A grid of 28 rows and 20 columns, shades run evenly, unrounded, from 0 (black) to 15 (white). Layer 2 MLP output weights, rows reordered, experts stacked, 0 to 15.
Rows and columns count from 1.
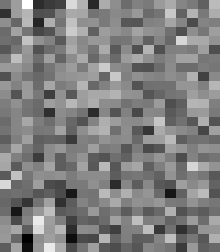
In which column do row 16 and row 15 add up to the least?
7
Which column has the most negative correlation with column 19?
16
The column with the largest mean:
10
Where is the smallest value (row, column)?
27, 3
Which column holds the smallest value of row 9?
19
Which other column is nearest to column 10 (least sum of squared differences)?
12
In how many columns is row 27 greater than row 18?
8
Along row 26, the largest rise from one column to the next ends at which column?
4
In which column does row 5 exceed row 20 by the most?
17
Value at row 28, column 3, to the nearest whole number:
1
